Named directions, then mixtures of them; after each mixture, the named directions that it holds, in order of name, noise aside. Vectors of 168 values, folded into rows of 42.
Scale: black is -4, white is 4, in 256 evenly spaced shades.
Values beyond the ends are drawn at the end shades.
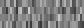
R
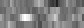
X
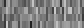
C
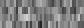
R, X.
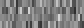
R.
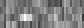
C, X.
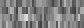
R, X.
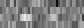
R, X.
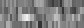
R, X.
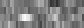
X.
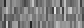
C.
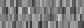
R.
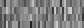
C.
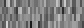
C, R.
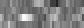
X.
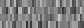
R.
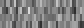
R.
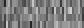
C.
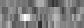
R, X.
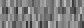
R.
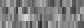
R, X.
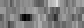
X.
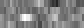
X.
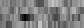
R, X.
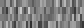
R.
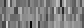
C, R.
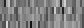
C, R.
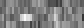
C, X.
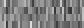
C.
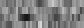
R, X.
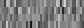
C, R.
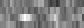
X.
